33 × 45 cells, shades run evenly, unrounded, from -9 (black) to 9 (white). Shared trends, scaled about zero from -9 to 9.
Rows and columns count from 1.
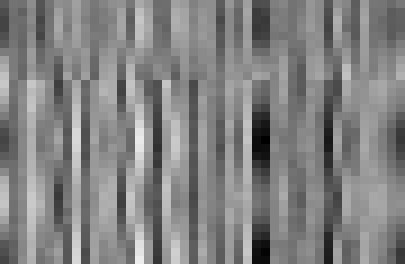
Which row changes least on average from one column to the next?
7
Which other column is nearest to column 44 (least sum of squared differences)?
27
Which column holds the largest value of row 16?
16
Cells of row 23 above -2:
37
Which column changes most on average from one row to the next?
1
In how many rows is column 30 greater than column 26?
1
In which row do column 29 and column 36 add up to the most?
10
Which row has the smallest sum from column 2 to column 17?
9
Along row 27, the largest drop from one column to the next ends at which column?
14
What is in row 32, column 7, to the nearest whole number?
2
